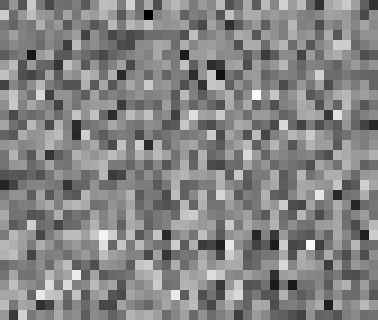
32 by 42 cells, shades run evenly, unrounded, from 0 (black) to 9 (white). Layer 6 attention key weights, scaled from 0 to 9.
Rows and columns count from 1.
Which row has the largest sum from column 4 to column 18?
24
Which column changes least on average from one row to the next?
3
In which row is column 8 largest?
29
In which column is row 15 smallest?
17
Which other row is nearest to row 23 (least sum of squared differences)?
2
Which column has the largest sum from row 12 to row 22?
21
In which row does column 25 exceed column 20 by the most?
12
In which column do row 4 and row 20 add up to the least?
38
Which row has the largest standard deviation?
25
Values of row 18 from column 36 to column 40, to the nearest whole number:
5 6 6 5 4
